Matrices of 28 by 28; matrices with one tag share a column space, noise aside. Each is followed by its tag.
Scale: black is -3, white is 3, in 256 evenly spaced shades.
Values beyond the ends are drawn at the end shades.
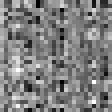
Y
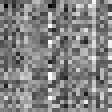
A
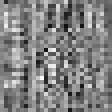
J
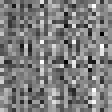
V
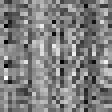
V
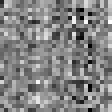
Y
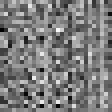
A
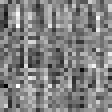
J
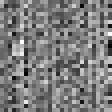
V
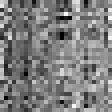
Y
